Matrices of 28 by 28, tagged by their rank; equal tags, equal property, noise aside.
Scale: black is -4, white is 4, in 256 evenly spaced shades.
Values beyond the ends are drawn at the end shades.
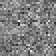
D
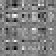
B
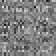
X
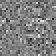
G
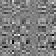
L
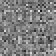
G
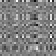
B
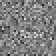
D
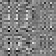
L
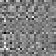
L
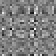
B
